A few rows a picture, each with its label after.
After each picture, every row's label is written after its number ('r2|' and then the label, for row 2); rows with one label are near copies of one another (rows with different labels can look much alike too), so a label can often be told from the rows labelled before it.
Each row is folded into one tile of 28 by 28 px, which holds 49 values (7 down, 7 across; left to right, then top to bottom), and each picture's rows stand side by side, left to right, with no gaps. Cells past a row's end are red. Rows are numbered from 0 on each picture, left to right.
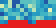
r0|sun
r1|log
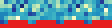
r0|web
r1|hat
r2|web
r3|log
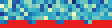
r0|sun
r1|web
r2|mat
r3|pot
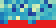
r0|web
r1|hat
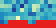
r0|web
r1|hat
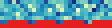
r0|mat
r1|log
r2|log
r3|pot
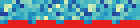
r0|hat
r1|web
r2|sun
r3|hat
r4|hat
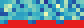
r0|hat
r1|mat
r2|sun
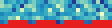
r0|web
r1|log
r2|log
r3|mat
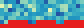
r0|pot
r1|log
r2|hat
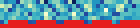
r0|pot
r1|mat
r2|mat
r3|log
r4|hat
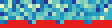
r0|sun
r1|pot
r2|pot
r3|web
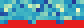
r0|hat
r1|pot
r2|log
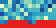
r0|sun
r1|web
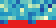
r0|log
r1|web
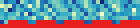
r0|pot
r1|sun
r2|mat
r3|mat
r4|log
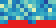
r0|sun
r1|log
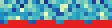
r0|web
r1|mat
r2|hat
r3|mat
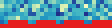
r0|web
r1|hat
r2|hat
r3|sun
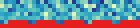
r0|pot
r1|mat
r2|mat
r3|pot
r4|sun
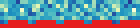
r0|log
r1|hat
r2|sun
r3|sun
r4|log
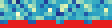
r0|mat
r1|log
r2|hat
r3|log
